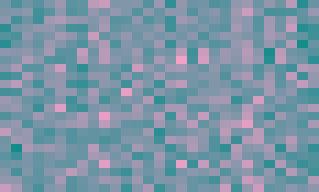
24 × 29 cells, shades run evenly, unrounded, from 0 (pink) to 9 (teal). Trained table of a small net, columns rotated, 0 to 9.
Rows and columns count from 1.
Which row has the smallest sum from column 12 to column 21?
8
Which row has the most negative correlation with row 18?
20
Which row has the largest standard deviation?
21
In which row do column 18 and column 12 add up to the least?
12
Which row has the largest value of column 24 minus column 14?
9
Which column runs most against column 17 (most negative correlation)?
25
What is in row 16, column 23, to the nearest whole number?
1
